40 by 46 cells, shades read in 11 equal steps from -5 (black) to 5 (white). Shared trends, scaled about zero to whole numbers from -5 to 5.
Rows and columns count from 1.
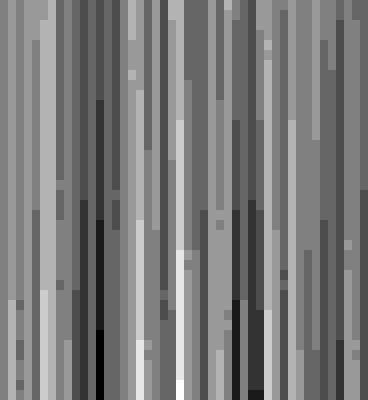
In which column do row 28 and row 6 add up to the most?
23
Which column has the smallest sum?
13
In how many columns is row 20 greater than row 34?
14
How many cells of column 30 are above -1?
2
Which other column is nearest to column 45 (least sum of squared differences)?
9
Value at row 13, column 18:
2
